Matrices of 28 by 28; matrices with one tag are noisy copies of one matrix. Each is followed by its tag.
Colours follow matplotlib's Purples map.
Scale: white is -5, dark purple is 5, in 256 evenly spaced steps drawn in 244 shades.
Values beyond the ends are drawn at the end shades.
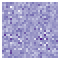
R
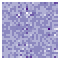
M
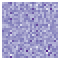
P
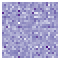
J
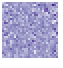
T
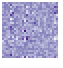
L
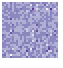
P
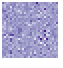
R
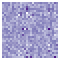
M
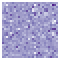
T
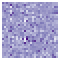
L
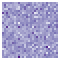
J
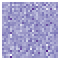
P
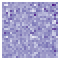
T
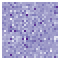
L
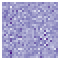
R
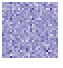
P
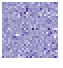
M
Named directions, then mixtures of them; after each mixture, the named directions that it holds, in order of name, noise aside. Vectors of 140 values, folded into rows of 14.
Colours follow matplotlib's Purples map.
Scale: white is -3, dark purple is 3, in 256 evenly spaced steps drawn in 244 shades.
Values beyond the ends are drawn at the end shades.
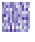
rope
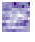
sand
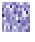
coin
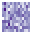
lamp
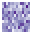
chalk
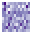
chalk, lamp.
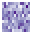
chalk.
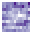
sand.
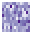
coin.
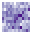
lamp, sand.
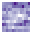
sand.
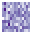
lamp.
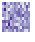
lamp.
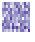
lamp, rope.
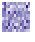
chalk, lamp.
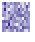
lamp.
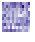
rope, sand.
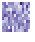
chalk, rope.
